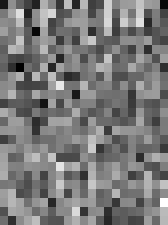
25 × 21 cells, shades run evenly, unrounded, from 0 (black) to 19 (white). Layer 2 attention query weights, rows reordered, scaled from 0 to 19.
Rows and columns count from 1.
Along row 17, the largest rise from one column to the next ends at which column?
12
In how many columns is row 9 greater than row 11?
7
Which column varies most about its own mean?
21
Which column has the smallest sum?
4
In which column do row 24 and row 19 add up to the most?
10
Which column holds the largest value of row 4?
14
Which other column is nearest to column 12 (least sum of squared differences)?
19
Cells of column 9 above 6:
22
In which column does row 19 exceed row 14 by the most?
5
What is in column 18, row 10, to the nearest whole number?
13
